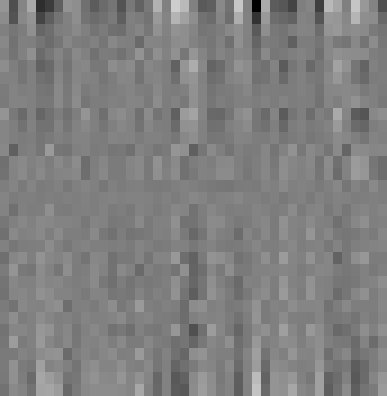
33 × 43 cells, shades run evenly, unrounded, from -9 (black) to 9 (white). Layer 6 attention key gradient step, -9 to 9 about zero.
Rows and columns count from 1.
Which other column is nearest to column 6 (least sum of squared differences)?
33
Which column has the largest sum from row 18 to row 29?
32
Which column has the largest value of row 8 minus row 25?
22
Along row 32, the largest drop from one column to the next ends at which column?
30
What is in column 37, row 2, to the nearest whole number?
2
